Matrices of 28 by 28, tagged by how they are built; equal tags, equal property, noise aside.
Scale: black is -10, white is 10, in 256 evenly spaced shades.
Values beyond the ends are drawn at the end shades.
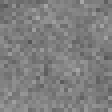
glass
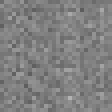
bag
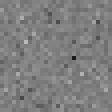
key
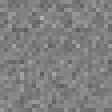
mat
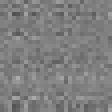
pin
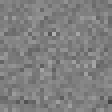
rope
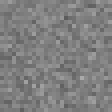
bag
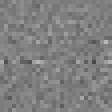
rope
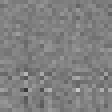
pin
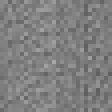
bag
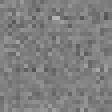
rope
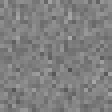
mat
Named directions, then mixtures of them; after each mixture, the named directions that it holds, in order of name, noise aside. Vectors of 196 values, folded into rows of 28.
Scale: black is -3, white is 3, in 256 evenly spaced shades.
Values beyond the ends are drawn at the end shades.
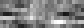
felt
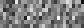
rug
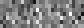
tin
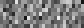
rug.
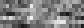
felt, rug.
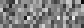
rug.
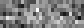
felt, tin.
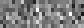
tin.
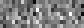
tin.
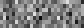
rug, tin.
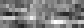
felt.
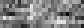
felt, rug.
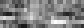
felt.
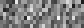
rug.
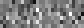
tin.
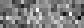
felt, tin.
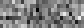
felt, tin.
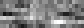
felt.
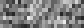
felt, rug.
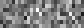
rug, tin.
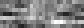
felt.
